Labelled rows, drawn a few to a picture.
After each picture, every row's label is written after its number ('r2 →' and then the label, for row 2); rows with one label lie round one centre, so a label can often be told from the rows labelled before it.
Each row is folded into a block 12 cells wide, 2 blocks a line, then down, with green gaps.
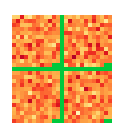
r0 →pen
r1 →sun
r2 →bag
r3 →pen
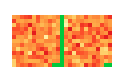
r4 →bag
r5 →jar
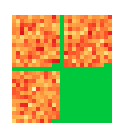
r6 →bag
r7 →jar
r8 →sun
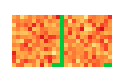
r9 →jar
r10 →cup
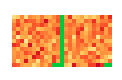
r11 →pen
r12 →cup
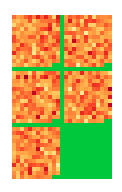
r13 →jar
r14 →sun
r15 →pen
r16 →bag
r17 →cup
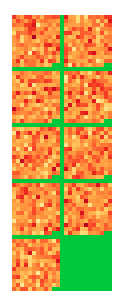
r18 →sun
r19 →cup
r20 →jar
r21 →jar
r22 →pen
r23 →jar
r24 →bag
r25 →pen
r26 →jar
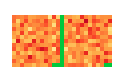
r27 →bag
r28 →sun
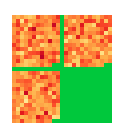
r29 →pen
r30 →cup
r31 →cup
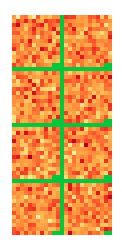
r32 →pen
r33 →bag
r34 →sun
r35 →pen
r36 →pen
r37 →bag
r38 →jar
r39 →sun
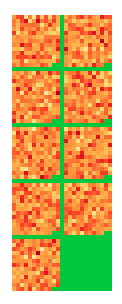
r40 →bag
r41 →cup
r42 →cup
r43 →bag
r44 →pen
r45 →pen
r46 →bag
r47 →pen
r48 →sun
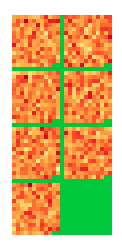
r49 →pen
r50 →sun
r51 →pen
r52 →cup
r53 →pen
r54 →bag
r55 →bag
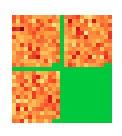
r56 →bag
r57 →sun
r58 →sun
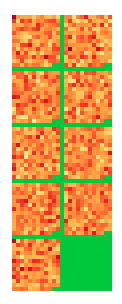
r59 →bag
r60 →jar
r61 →sun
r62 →bag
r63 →cup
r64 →bag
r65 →sun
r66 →jar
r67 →jar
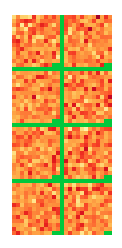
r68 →pen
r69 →bag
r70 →sun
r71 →bag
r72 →cup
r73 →pen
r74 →jar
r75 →pen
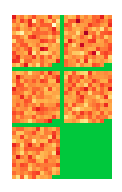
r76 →jar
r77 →pen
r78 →pen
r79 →pen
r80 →cup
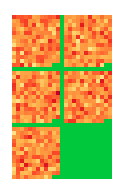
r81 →sun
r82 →cup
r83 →sun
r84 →jar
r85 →sun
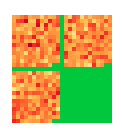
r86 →pen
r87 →jar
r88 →jar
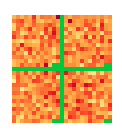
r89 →jar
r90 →jar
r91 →jar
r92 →bag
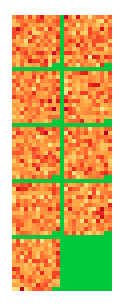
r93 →cup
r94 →jar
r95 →sun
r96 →jar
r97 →sun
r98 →sun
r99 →sun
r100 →sun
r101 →cup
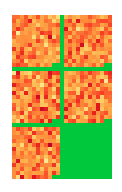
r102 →bag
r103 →pen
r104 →cup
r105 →jar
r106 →cup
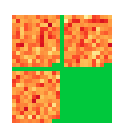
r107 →jar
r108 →pen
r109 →sun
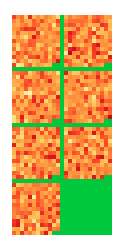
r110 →bag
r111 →sun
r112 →bag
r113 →sun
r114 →sun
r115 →sun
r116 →jar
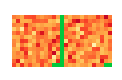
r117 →sun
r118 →pen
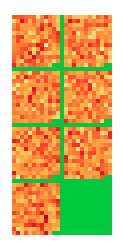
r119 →jar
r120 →pen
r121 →pen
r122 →sun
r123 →cup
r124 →pen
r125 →jar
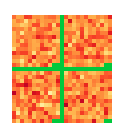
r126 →jar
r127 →jar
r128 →cup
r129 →pen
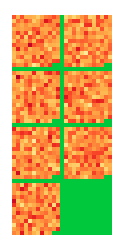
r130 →pen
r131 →pen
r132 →jar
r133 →sun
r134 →jar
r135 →jar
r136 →bag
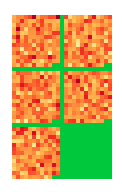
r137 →jar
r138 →cup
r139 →bag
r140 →sun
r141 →sun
